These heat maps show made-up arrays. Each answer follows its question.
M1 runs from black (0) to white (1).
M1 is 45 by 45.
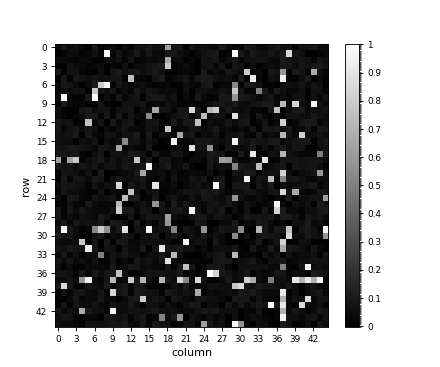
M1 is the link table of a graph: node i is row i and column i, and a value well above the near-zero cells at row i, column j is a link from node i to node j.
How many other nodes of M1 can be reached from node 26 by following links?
5
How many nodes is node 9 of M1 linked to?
3
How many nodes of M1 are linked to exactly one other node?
7
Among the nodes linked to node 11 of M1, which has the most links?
node 29
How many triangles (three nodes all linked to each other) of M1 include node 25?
2
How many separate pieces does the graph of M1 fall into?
4
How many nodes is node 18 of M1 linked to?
7
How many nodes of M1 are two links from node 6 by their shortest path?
9
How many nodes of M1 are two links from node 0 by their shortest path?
6
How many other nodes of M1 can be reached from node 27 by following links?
7
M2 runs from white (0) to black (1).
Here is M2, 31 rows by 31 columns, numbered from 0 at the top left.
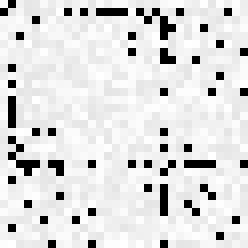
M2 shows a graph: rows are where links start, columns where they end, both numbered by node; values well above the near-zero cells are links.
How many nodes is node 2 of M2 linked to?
3
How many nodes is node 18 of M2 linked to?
3
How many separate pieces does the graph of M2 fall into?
3
